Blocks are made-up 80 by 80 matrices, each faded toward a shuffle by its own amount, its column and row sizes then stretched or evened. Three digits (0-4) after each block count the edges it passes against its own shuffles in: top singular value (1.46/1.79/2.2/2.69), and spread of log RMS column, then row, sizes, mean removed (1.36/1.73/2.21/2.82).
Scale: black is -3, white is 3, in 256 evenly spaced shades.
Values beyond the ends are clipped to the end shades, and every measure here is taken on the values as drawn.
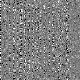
2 4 0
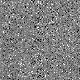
1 2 0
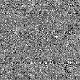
2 1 3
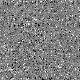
1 1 2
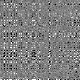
4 4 4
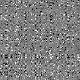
3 3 2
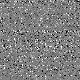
1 0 3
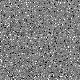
0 0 1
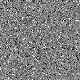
1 0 2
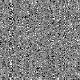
2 3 0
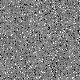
0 1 0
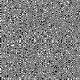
3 2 0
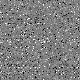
1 1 1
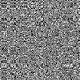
3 1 2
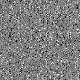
2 1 0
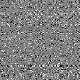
3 1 3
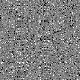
2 1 1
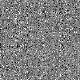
0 3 2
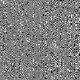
2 4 1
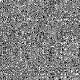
2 0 2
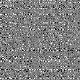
2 3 4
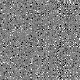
2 3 2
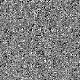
1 2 2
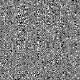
2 3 0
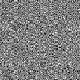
3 0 0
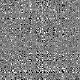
1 4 4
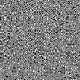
3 0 1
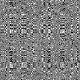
4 4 3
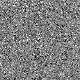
1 1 1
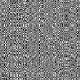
4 4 0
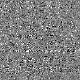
1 2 3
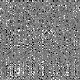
3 3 2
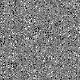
0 3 1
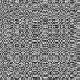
4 0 4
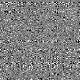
2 2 4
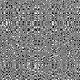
4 3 2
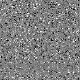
1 2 2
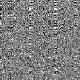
3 3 2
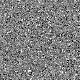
0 1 1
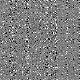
1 4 3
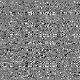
3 1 4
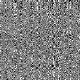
2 4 1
